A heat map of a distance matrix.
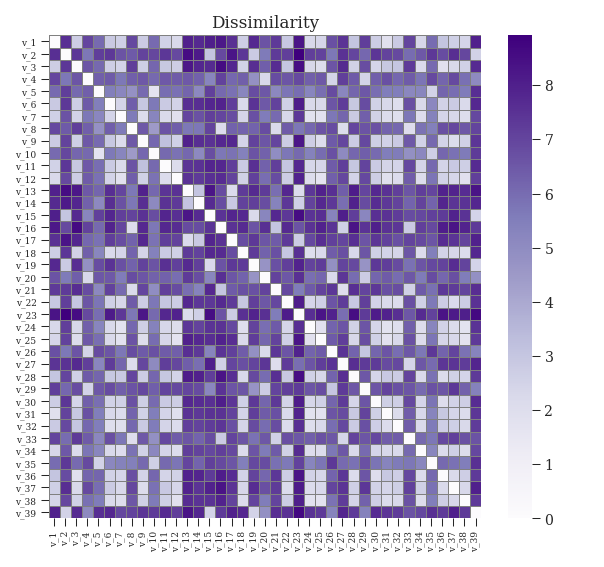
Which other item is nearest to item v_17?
v_13
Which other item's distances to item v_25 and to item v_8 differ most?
v_16
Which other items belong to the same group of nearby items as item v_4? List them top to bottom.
v_20, v_26, v_29
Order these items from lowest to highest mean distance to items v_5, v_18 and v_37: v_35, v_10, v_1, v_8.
v_1, v_10, v_35, v_8
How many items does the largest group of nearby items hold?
19
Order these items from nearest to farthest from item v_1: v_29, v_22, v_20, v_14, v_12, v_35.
v_12, v_22, v_35, v_20, v_29, v_14
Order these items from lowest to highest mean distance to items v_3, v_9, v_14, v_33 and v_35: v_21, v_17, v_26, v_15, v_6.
v_6, v_21, v_17, v_26, v_15
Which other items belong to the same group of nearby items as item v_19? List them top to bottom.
v_2, v_15, v_39
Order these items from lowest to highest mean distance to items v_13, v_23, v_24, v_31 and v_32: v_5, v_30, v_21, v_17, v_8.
v_30, v_17, v_5, v_8, v_21
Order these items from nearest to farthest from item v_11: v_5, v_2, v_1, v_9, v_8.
v_1, v_9, v_5, v_8, v_2
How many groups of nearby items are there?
6
